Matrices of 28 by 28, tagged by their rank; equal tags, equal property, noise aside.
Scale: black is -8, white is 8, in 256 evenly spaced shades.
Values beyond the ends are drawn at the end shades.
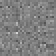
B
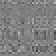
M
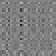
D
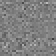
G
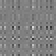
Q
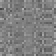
M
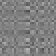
D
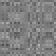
D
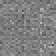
G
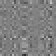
D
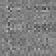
B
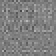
M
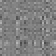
D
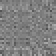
B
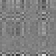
Q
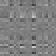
Q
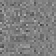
G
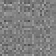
M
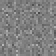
G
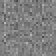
B
